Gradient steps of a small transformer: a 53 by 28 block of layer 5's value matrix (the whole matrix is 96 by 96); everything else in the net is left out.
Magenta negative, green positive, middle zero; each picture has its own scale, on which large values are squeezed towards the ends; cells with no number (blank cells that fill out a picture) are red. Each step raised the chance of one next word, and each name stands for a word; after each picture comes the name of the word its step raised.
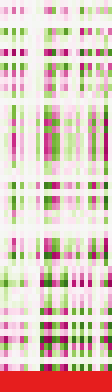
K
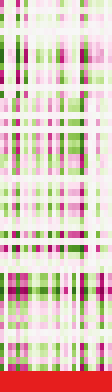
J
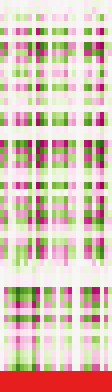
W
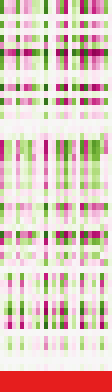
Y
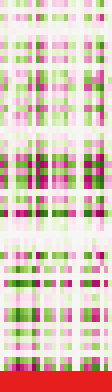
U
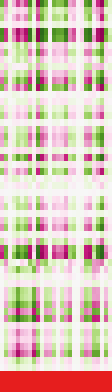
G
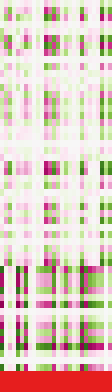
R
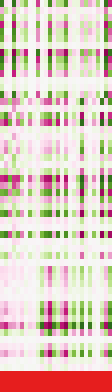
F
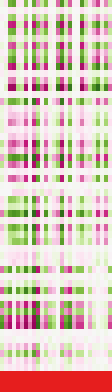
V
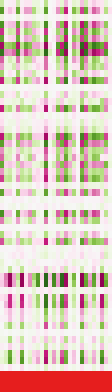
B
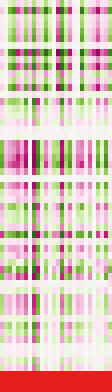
Y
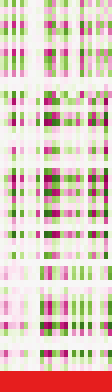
F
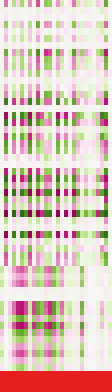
F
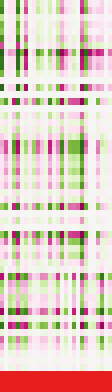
Y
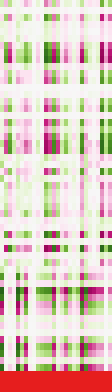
J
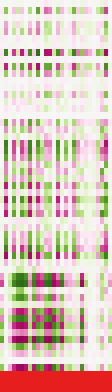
K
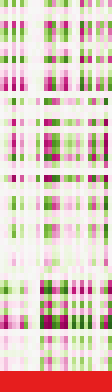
V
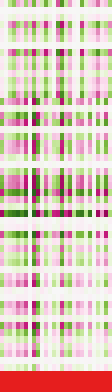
F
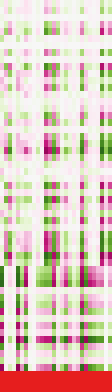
K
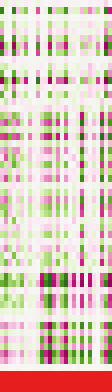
B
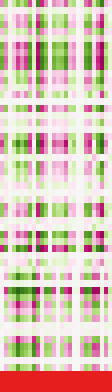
J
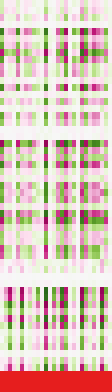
W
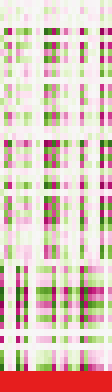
W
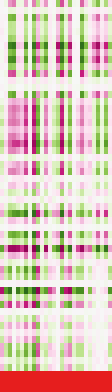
J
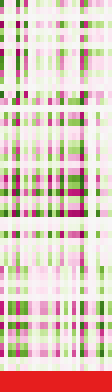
F
